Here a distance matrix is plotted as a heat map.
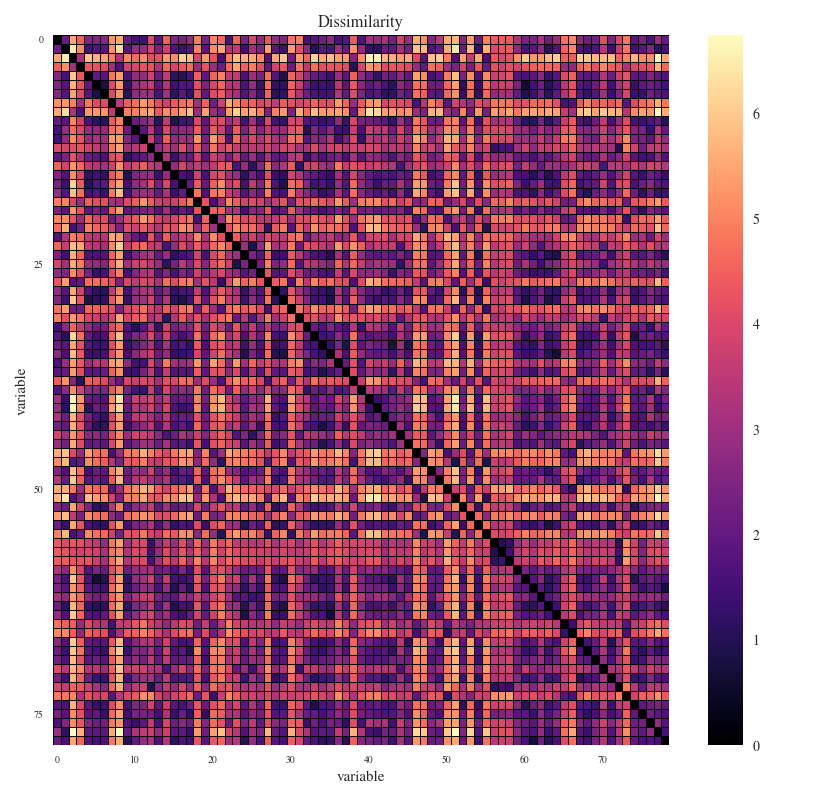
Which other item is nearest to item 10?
32
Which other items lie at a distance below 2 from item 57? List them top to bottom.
12, 56, 58, 72
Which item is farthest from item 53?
77
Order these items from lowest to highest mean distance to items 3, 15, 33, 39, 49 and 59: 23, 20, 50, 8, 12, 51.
12, 23, 20, 50, 8, 51
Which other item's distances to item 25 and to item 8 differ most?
23
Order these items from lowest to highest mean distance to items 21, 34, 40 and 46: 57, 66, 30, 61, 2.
61, 66, 30, 57, 2
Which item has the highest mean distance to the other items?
2
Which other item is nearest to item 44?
25
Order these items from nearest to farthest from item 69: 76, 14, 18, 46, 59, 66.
59, 76, 14, 66, 18, 46
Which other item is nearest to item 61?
78
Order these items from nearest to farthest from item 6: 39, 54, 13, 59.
54, 13, 59, 39
